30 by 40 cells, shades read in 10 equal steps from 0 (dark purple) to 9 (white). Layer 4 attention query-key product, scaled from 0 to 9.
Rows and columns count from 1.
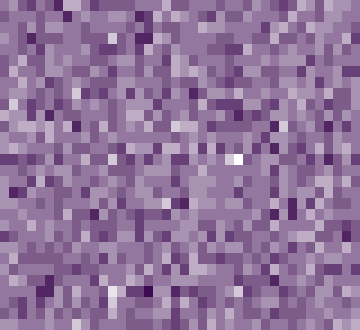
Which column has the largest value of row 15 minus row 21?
27
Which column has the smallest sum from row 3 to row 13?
26
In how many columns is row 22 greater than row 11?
16
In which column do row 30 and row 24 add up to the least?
20
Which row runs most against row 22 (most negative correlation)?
23
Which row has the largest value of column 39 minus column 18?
14
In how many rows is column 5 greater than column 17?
11
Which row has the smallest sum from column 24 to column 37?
12
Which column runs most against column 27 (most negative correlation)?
15
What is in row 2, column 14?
5
